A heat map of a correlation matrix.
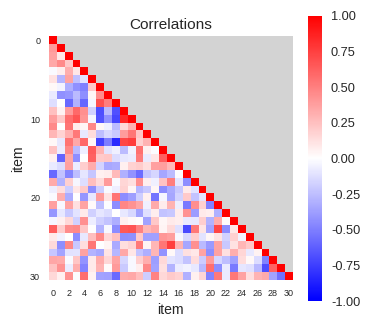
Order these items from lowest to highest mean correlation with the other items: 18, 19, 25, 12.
19, 25, 12, 18
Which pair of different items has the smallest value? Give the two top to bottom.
8, 13
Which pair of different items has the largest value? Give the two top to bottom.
9, 10
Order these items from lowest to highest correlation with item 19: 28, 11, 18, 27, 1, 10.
11, 28, 18, 10, 1, 27
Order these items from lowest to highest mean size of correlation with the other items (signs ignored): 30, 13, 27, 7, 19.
19, 7, 27, 30, 13
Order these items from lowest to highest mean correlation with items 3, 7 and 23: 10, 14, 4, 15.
14, 15, 4, 10
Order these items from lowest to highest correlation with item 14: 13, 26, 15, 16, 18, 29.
13, 29, 18, 16, 26, 15
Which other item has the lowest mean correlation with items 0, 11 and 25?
17
